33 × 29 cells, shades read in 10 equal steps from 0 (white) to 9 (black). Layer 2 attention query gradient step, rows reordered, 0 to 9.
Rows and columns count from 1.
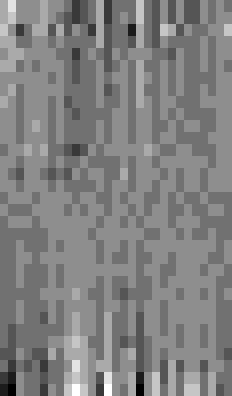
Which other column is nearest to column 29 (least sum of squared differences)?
5
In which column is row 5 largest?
10
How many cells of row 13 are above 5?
3
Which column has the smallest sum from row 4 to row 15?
18
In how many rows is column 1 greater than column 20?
15
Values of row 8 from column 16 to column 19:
4 5 3 5
